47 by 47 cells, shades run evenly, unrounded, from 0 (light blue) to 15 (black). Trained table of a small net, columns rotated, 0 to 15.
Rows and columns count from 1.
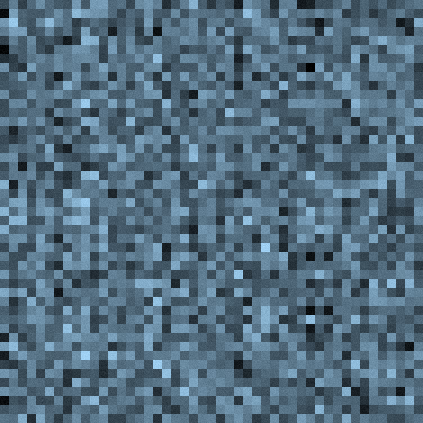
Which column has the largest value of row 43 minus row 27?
39
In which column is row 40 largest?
1
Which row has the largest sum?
19
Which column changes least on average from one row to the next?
14
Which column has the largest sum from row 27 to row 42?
35
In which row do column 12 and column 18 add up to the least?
28
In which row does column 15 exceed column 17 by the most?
10
